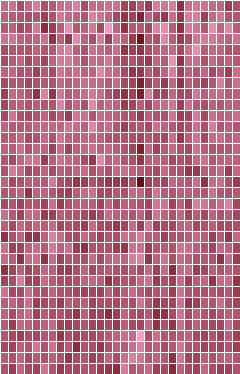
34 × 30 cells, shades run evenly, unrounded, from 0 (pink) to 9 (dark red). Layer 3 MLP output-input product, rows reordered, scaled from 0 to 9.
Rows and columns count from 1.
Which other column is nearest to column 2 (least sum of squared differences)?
10
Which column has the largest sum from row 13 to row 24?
18
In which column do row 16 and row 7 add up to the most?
29
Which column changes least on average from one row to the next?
23
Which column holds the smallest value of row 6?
22
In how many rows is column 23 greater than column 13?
16
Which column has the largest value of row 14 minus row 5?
9
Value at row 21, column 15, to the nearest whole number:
6
